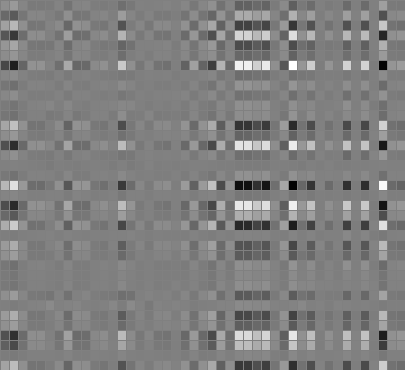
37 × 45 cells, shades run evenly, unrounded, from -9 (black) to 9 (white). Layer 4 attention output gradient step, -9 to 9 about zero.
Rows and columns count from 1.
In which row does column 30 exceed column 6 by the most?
7
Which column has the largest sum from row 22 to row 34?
43
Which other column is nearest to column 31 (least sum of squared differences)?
12
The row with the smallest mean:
19
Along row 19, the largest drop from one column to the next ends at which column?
33
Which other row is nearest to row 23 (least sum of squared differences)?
13
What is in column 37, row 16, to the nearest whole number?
0
